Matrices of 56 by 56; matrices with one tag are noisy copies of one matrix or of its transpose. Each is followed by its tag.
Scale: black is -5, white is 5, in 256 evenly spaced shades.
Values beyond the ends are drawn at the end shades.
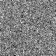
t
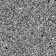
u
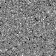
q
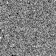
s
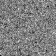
u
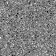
s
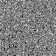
t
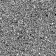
t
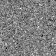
u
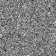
q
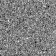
u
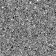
s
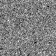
u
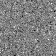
t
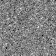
u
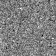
u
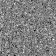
t
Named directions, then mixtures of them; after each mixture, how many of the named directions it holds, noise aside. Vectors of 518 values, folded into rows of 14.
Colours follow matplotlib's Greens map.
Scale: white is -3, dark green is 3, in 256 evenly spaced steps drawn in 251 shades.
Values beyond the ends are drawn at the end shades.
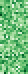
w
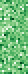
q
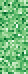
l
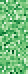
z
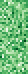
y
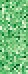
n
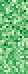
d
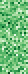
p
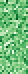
three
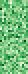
four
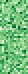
four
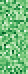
one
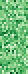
one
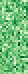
two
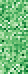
three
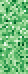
one
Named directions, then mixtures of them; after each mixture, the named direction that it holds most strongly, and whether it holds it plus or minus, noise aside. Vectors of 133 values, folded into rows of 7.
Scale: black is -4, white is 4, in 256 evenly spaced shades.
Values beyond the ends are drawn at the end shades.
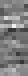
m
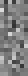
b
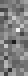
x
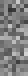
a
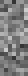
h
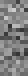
a, minus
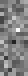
x, plus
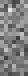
a, minus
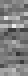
m, plus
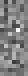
b, plus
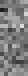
m, plus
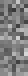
a, plus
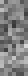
h, minus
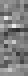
m, plus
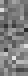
h, minus
